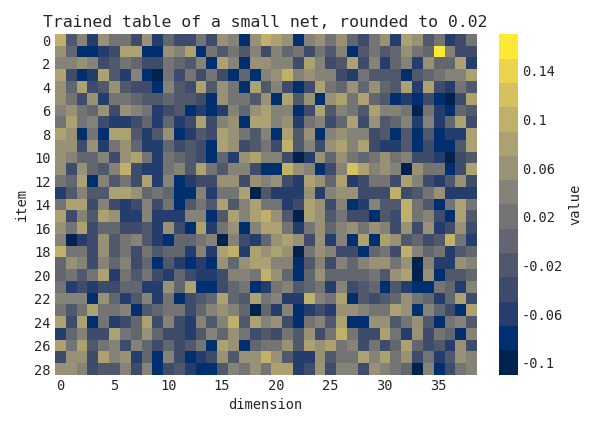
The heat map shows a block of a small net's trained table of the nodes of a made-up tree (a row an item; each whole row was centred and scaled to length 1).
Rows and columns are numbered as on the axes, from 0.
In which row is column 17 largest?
13
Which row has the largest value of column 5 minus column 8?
8
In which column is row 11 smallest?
32
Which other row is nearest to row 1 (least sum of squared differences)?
21
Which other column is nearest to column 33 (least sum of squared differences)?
14
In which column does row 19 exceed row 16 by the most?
17
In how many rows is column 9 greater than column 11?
6
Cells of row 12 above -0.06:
32
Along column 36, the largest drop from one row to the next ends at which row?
18
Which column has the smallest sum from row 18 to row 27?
22
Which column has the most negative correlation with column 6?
37
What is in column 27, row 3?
-0.06
